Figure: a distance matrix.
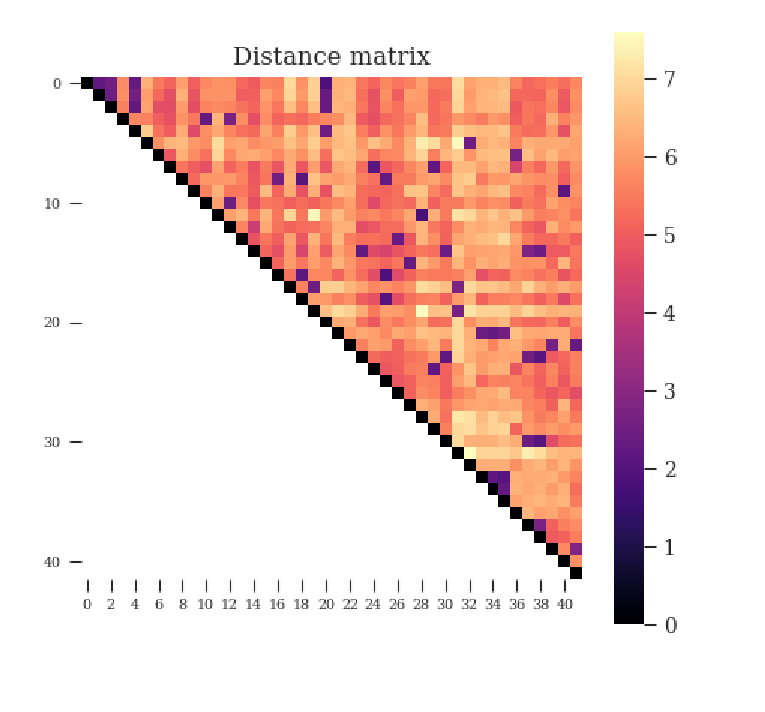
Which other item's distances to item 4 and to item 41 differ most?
22
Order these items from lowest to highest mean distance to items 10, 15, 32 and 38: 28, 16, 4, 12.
12, 16, 4, 28
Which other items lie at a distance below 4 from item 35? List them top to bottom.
21, 33, 34
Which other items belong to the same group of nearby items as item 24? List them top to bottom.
7, 29
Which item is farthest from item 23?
31
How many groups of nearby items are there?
14
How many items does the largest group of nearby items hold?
5
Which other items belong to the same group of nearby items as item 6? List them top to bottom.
36
